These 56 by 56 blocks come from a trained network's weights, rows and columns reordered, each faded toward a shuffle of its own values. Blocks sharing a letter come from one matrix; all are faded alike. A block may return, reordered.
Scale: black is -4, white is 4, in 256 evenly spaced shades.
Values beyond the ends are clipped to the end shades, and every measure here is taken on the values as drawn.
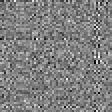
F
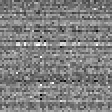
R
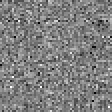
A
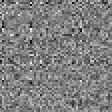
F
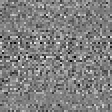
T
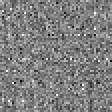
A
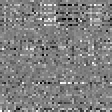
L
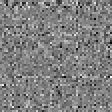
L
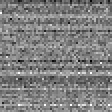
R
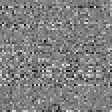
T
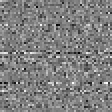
T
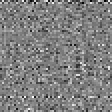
T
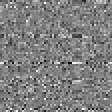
L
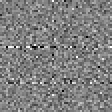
F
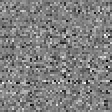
L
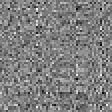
F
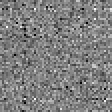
A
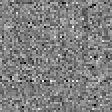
A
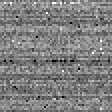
R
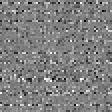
L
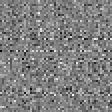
T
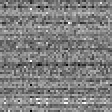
R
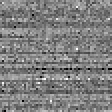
R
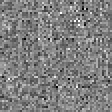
A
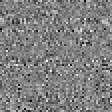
L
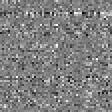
L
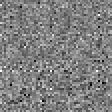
A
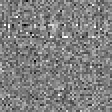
A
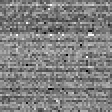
R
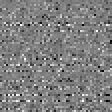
L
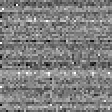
R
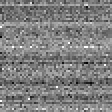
R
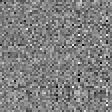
F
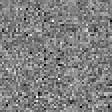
A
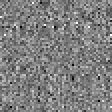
A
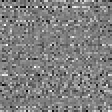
T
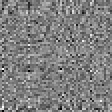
F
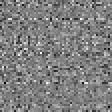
L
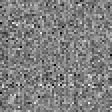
A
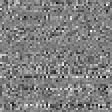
T
